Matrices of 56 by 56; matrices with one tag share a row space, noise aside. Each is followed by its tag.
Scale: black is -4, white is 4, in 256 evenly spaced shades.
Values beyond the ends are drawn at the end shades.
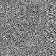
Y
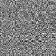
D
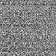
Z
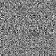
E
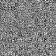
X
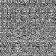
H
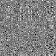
Y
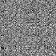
E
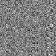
Y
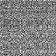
Z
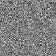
X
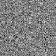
X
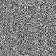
X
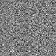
D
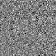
D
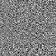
D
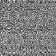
Z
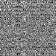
H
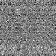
H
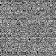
H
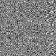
Y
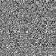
D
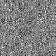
X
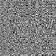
D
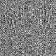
X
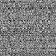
Z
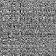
Z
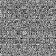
H
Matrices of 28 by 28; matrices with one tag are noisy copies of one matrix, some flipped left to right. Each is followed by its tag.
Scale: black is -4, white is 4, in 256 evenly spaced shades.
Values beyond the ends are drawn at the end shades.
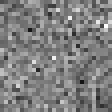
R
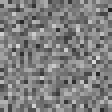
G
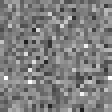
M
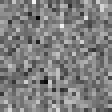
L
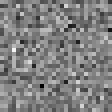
M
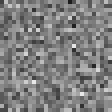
M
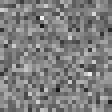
M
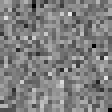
L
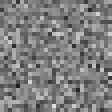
G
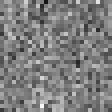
L
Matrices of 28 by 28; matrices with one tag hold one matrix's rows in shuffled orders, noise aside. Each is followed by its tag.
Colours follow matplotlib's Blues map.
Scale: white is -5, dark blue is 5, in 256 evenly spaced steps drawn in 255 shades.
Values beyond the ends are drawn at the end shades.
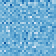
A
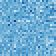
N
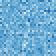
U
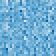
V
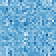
V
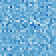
A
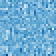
V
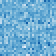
U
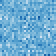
U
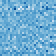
N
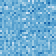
U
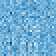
A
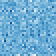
A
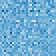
A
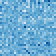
U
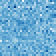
N
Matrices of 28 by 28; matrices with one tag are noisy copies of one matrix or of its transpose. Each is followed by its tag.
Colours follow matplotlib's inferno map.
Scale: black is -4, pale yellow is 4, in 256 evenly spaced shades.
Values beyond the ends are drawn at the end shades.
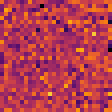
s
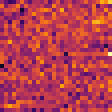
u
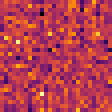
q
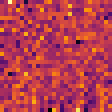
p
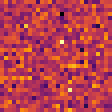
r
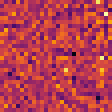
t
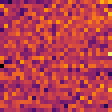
u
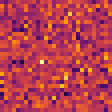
r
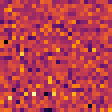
s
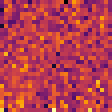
u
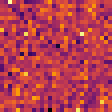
p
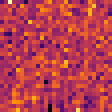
p
